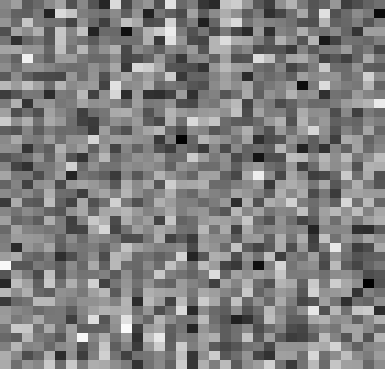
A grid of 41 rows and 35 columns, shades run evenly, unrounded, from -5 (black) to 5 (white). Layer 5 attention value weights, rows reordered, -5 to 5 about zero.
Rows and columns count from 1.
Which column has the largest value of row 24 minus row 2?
35
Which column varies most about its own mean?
12
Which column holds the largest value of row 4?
16
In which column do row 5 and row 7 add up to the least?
30
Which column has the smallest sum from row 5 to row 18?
17
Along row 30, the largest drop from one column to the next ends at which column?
2
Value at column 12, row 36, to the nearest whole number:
4
